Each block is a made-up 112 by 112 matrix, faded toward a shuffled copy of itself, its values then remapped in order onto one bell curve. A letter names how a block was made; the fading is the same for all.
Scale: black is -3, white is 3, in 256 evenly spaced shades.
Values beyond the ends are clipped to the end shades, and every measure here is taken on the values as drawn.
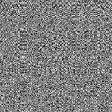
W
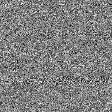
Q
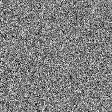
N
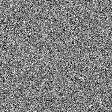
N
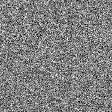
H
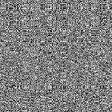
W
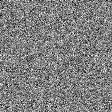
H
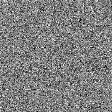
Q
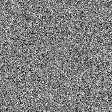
N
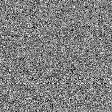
Q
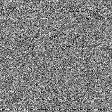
Q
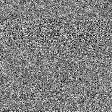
Q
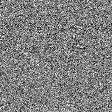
H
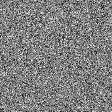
H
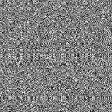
W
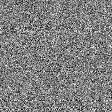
Q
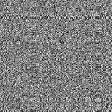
W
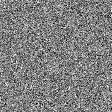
N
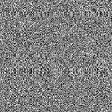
W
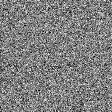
H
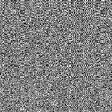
W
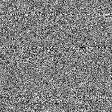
Q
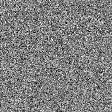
H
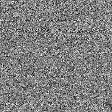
Q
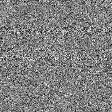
Q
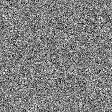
H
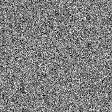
N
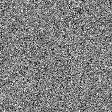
N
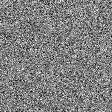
H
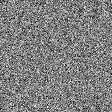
H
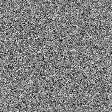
H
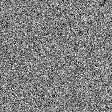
H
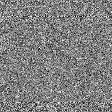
Q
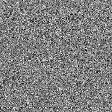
Q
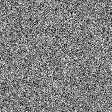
N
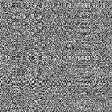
W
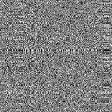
W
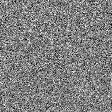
H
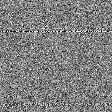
Q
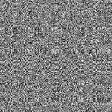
W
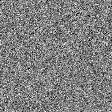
H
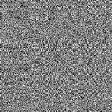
W
